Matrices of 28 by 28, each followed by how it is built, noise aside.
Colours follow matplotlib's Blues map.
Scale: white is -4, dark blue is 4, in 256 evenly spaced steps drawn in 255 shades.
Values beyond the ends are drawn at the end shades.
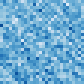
Toeplitz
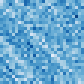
Toeplitz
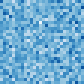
repeating rows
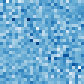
banded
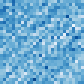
Hankel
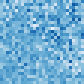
upper triangular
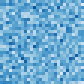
repeating rows
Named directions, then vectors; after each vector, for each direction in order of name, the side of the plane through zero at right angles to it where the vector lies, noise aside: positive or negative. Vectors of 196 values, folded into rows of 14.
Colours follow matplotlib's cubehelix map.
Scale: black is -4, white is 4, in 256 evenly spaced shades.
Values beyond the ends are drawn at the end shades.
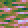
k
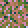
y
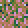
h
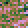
negative, positive, positive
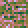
positive, negative, positive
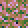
negative, negative, positive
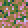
positive, positive, positive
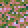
negative, positive, positive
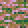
negative, negative, positive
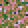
negative, positive, positive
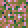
positive, negative, positive
